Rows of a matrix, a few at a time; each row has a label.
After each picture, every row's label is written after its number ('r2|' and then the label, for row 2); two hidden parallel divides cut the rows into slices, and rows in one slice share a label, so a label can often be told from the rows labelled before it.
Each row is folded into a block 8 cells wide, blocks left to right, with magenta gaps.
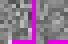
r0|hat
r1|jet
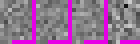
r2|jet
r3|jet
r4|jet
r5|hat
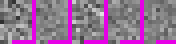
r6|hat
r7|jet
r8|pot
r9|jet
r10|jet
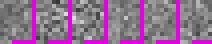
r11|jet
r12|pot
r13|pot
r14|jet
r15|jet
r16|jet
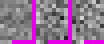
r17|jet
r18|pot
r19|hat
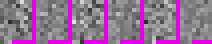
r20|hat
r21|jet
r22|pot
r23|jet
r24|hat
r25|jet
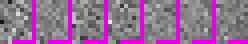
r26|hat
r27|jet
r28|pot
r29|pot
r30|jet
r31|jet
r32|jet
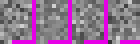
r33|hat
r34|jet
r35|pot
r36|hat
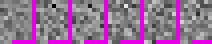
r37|jet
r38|hat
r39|hat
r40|pot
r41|pot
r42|pot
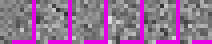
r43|jet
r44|hat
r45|jet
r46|pot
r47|hat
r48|hat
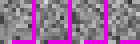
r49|hat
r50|pot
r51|hat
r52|pot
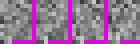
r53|hat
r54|hat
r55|hat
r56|hat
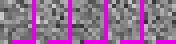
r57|pot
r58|pot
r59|pot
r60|hat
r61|hat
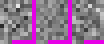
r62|pot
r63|jet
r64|pot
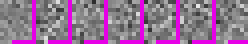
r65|jet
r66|hat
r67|pot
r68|pot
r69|hat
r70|pot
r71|hat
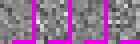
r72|jet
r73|pot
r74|jet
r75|pot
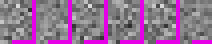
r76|pot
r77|jet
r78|pot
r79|pot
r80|pot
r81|jet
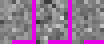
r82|jet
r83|hat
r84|jet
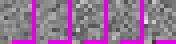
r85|jet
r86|jet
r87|pot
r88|jet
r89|pot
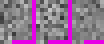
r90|hat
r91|pot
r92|jet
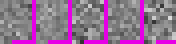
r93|jet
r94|jet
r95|pot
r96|jet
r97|hat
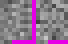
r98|jet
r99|hat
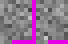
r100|jet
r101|jet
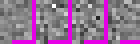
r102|jet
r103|pot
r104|pot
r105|hat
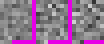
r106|jet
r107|hat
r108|pot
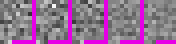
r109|hat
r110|pot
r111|hat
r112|jet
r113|jet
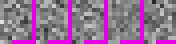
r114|pot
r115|pot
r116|hat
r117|jet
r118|hat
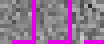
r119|jet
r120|jet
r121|hat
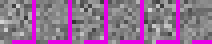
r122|pot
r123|jet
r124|hat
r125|jet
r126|hat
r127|jet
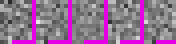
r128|hat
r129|pot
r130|jet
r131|hat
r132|pot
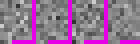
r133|hat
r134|jet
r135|hat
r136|jet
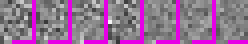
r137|hat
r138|hat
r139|hat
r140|pot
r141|jet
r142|jet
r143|jet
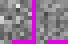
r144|pot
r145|jet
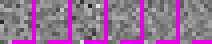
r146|hat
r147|jet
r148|hat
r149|jet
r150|jet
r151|jet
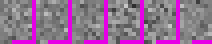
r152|jet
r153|jet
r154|jet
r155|pot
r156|hat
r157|jet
